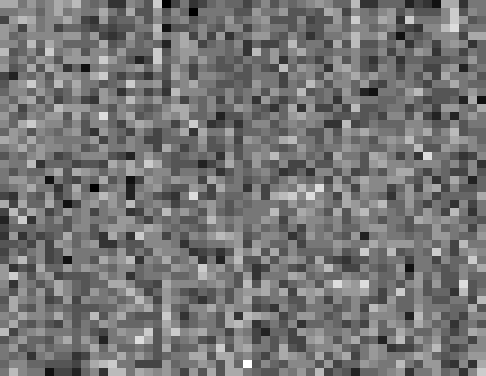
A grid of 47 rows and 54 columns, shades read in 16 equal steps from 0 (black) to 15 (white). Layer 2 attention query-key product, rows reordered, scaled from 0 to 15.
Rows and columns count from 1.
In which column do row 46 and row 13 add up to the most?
28
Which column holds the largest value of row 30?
16
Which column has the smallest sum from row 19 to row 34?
1
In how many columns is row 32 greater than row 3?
22
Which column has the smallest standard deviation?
5
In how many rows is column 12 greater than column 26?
28
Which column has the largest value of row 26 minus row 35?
15
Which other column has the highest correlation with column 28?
19
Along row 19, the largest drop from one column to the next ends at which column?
48
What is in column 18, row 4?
11
